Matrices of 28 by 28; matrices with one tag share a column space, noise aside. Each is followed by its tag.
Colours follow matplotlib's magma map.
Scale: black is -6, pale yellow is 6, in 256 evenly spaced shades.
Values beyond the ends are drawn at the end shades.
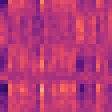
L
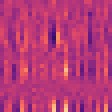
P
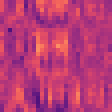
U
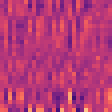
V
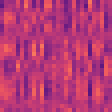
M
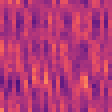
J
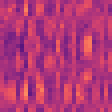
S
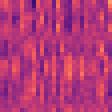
M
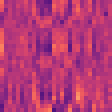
U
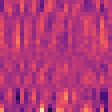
V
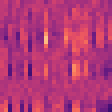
P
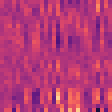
V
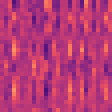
M
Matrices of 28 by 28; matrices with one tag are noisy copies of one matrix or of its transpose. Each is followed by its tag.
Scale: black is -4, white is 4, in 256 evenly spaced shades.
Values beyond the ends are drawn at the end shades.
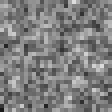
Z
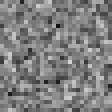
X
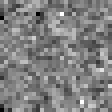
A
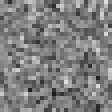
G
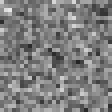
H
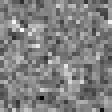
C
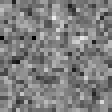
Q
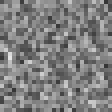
X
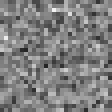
X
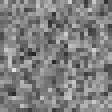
X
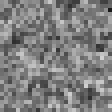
A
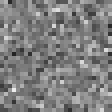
X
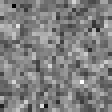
Z
